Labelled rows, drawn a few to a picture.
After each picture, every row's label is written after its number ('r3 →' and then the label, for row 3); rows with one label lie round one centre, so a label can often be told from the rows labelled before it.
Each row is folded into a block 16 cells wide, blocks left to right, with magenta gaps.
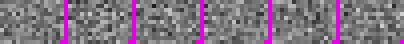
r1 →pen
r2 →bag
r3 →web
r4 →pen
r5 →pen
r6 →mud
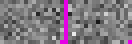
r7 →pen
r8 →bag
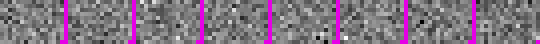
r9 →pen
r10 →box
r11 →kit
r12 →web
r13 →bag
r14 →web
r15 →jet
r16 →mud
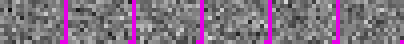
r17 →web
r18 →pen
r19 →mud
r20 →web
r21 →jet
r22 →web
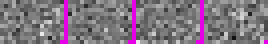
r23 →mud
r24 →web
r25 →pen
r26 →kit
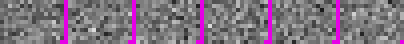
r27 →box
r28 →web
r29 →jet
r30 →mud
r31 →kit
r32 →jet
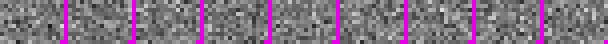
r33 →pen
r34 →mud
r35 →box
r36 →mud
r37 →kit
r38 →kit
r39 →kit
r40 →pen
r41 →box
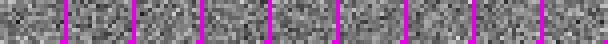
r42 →box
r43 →web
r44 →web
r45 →pen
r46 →box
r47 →mud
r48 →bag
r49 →jet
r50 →pen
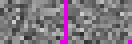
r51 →web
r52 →mud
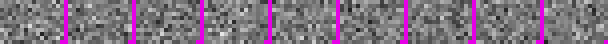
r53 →kit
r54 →pen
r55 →mud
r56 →web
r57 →box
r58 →web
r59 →mud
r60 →pen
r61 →bag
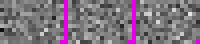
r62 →mud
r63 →pen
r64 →jet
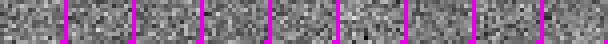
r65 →jet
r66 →bag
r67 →web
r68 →web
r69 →pen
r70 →box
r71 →pen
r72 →box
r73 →jet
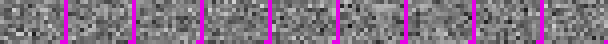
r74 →web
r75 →web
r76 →box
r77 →bag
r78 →mud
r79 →jet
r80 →pen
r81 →bag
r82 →pen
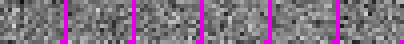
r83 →web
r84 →web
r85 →jet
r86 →web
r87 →jet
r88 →jet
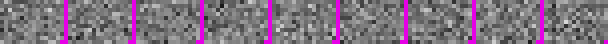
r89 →jet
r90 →box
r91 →pen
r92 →jet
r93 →kit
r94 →bag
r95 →mud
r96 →bag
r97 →web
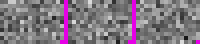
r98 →box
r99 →kit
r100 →mud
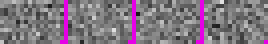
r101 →kit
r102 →pen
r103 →web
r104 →web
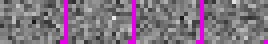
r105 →pen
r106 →pen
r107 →jet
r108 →mud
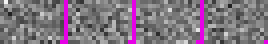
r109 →kit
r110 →mud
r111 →pen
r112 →kit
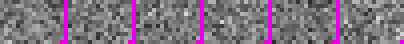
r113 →pen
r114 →kit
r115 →web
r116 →bag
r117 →bag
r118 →kit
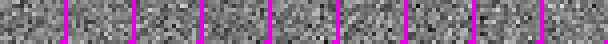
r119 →web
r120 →kit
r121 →mud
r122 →bag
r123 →bag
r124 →kit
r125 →jet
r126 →jet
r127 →pen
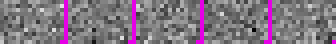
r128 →web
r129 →pen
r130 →box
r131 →kit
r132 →bag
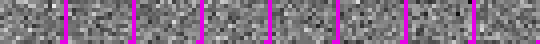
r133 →kit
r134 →pen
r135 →jet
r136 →kit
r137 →bag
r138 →web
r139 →bag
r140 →mud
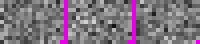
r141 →bag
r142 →bag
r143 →jet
